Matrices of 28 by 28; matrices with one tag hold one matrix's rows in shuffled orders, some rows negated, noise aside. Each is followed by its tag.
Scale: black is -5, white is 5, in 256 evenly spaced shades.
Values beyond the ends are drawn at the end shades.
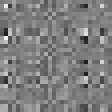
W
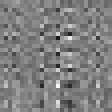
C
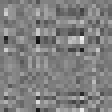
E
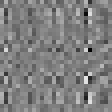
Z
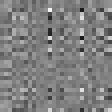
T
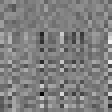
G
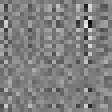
Z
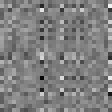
G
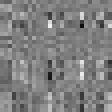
T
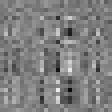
C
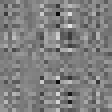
C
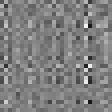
Z
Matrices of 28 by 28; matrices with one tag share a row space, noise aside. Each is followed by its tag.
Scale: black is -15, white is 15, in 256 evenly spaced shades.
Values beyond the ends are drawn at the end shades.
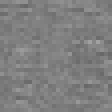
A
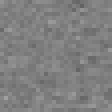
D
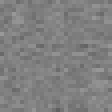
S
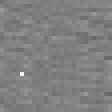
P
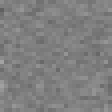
S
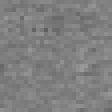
D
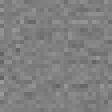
S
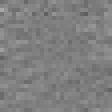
P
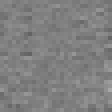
P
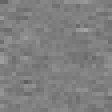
P
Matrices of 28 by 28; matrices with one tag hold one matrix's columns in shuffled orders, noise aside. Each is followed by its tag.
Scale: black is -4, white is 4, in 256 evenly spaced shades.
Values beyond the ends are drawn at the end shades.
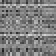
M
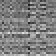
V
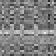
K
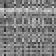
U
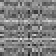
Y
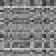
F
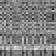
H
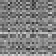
V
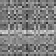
K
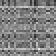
F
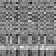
H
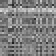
U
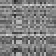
M
